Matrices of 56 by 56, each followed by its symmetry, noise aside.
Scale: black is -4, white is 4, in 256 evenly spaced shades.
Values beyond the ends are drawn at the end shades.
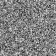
no symmetry.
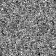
same after a half turn.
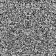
mirrored left to right.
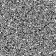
symmetric across the other diagonal.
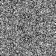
mirrored top to bottom.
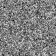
no symmetry.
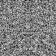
mirrored left to right.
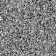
no symmetry.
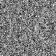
mirrored top to bottom.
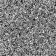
symmetric.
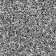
antisymmetric.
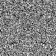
mirrored left to right.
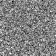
symmetric across the other diagonal.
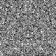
mirrored left to right.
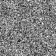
antisymmetric.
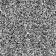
mirrored left to right.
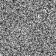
symmetric across the other diagonal.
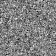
same after a half turn.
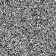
symmetric across the other diagonal.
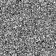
same after a half turn.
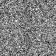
same after a half turn.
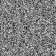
mirrored top to bottom.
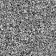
antisymmetric.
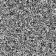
symmetric across the other diagonal.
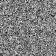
antisymmetric.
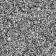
symmetric.
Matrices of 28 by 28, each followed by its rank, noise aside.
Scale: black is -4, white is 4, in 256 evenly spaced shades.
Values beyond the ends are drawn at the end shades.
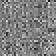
six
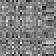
three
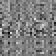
four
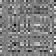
three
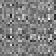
four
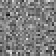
eight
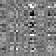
three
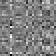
three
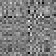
four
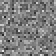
eight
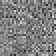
six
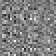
four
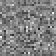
six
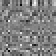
three
